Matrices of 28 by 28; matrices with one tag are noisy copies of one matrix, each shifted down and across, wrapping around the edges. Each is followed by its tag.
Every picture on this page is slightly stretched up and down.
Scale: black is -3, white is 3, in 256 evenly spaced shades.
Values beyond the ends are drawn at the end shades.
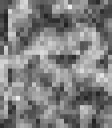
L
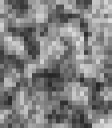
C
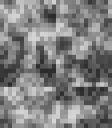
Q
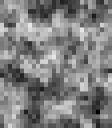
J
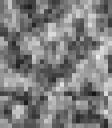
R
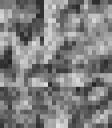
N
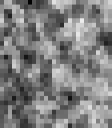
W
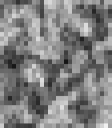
C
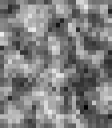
W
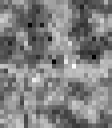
J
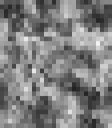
J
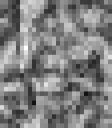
N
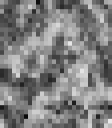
R
